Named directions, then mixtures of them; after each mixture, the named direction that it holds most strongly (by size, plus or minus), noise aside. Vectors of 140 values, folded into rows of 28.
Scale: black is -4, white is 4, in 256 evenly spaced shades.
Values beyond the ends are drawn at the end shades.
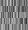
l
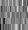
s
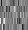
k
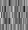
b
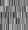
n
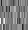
k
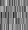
n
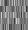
n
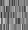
n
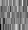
s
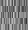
l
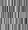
l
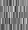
l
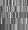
l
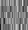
s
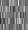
k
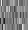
k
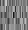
n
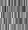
l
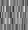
b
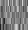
s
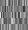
b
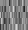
b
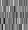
k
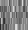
s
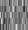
b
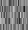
b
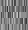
l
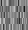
k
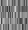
l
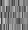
n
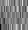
s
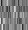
k
